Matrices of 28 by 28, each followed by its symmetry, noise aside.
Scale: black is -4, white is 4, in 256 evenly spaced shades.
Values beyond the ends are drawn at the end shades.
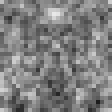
mirrored left to right.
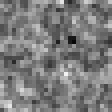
symmetric across the other diagonal.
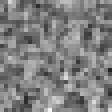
no symmetry.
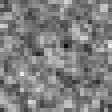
symmetric across the other diagonal.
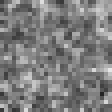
symmetric across the other diagonal.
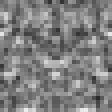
mirrored left to right.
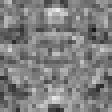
mirrored left to right.
